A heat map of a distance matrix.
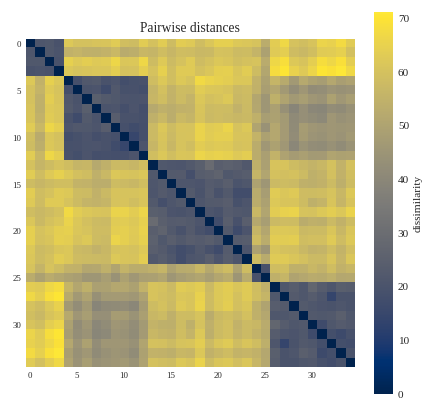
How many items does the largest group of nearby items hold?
11
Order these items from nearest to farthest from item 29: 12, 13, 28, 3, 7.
28, 7, 12, 13, 3
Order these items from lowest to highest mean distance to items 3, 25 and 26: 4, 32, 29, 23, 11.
29, 32, 11, 4, 23
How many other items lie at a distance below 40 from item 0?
3
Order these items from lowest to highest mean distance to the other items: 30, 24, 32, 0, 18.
30, 32, 18, 24, 0
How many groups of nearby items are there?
5
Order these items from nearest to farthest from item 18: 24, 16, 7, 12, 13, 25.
16, 13, 25, 24, 7, 12
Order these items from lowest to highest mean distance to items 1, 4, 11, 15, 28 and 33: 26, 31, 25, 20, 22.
31, 26, 25, 22, 20
